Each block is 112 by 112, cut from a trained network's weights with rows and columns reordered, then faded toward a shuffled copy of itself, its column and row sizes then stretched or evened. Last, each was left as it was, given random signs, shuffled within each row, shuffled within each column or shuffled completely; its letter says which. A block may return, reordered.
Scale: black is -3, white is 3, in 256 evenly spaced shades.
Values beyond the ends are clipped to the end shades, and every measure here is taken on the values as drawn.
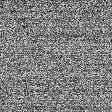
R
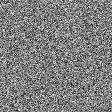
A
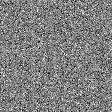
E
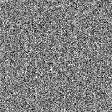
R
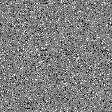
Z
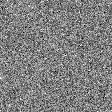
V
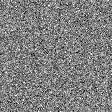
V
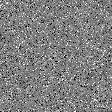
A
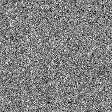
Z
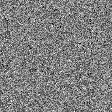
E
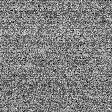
A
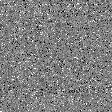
A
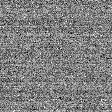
A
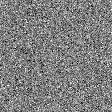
V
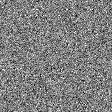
A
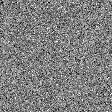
A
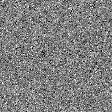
Z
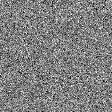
Z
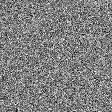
V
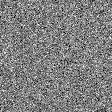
V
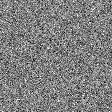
V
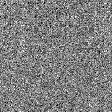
R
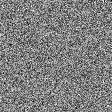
V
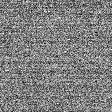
A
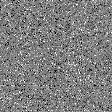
Z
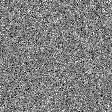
V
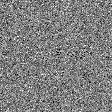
A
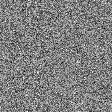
E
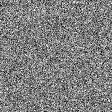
V
